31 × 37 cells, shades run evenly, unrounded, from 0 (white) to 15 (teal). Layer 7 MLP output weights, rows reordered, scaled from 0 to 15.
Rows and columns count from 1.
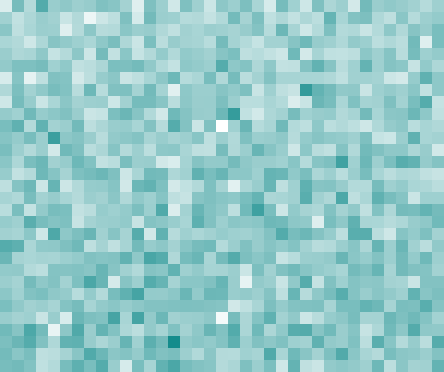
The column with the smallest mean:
24
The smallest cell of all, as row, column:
11, 19
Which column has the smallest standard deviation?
16
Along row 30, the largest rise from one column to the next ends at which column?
23
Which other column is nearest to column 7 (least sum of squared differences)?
1
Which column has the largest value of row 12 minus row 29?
5
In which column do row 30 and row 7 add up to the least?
4
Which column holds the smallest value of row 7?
3
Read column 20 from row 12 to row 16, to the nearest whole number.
5 5 9 7 2
